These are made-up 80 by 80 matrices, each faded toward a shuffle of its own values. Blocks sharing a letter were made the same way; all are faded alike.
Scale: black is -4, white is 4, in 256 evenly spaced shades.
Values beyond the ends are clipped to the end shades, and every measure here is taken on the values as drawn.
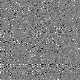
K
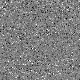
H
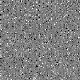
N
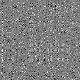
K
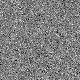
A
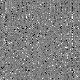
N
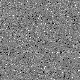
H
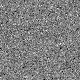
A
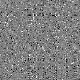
K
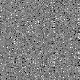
K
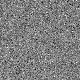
A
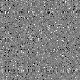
K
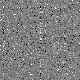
N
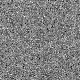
A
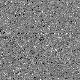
H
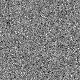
A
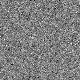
A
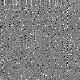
N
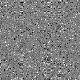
K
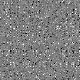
N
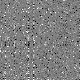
N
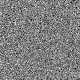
A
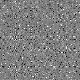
K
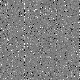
N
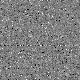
H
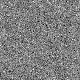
A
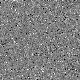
H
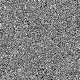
A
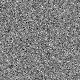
A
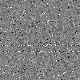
H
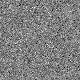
A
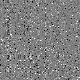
N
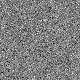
A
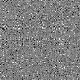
K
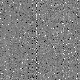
N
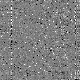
N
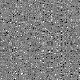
K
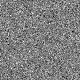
A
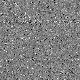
H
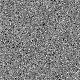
A
